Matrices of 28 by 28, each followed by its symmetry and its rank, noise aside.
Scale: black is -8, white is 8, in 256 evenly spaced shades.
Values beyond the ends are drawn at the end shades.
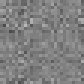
no symmetry, rank four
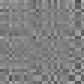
no symmetry, rank two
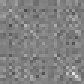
symmetric, rank four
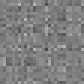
no symmetry, rank three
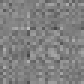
symmetric, rank three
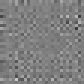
antisymmetric, rank two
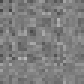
symmetric, rank three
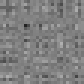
symmetric, rank three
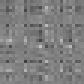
no symmetry, rank two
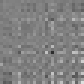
symmetric, rank two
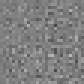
antisymmetric, rank four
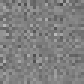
antisymmetric, rank four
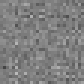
no symmetry, rank four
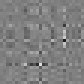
antisymmetric, rank two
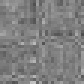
no symmetry, rank three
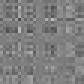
no symmetry, rank two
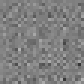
symmetric, rank three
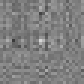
no symmetry, rank three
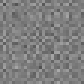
symmetric, rank two
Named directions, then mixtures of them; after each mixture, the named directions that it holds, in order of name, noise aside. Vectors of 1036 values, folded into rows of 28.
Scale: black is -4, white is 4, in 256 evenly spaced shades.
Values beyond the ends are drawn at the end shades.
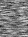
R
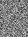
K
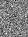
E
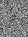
E, K.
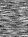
R.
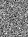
E.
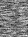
R.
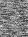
K, R.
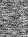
K, R.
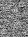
K, R.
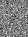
E, K.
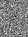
E.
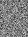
K.
